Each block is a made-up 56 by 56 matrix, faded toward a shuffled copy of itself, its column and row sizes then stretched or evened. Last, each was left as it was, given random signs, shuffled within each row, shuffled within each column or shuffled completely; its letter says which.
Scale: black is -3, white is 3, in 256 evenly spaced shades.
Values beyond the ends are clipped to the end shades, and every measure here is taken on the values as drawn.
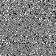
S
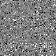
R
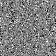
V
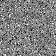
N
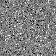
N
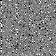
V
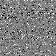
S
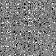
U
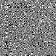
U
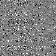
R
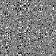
U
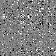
R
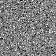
N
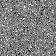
N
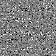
S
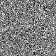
V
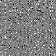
U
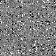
R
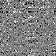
U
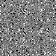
U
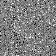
V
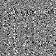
U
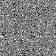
R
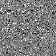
R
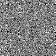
R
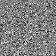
R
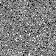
N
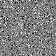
S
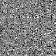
U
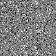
V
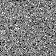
N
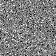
N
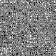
U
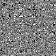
R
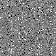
V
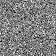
N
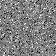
N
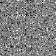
U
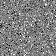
N
